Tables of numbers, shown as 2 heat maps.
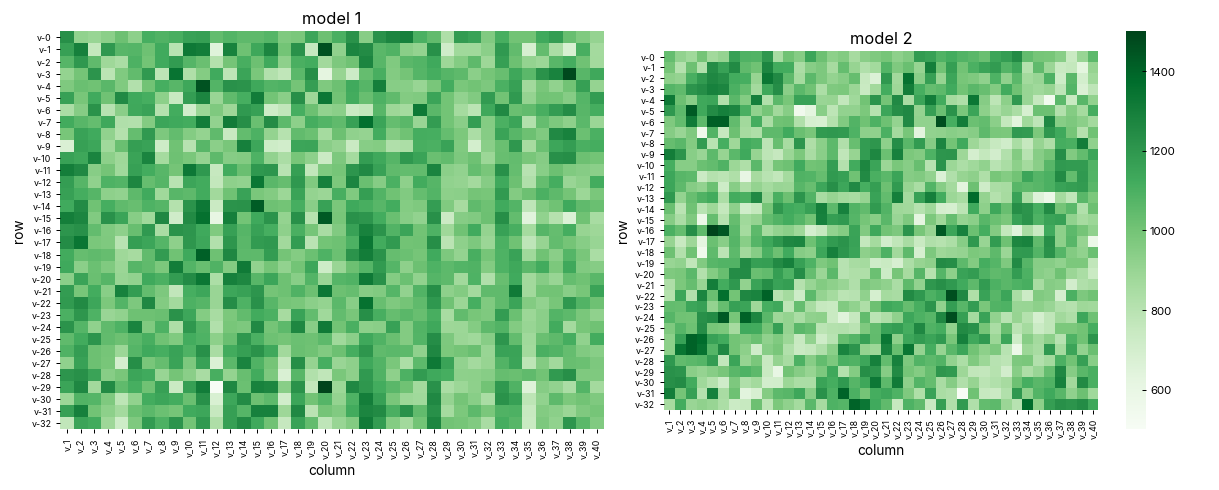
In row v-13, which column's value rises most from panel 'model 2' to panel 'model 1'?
v_36
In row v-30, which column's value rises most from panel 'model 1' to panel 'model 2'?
v_17
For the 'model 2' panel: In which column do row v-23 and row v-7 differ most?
v_4
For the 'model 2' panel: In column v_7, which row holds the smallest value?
v-32
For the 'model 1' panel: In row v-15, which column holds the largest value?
v_20
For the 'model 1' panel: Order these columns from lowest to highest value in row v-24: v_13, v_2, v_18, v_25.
v_13, v_2, v_25, v_18
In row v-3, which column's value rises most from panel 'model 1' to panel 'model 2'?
v_4
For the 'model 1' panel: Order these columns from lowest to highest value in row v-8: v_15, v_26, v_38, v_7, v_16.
v_16, v_26, v_15, v_7, v_38
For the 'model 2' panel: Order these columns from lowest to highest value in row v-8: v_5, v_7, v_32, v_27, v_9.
v_32, v_5, v_7, v_27, v_9
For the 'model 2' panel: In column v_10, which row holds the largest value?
v-22
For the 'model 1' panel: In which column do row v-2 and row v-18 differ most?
v_11
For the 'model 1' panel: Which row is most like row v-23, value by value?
v-2
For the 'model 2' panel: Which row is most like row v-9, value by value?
v-29
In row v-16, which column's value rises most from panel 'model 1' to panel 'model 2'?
v_5
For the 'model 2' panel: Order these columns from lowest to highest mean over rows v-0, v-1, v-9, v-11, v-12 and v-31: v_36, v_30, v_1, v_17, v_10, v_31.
v_30, v_31, v_10, v_36, v_17, v_1
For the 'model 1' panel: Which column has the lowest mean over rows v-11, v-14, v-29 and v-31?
v_12
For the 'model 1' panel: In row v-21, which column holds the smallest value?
v_9
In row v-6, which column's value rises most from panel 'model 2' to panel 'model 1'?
v_33
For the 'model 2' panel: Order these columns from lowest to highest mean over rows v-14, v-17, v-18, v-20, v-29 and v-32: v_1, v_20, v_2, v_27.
v_27, v_2, v_1, v_20
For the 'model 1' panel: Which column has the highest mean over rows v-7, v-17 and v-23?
v_23
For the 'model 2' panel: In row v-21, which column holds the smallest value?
v_38
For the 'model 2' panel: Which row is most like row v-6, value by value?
v-16
